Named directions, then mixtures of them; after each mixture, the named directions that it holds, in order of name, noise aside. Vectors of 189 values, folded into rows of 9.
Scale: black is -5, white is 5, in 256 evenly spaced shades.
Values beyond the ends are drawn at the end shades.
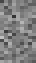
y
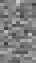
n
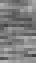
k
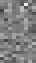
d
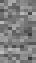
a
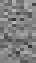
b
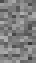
a, y.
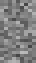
b, d, n.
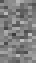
n.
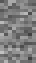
a.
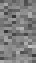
b, k, y.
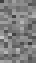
a, y.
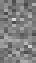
b.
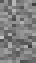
b, y.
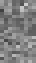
d, k, y.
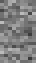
a.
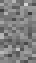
a, b, d.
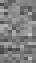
a, k.
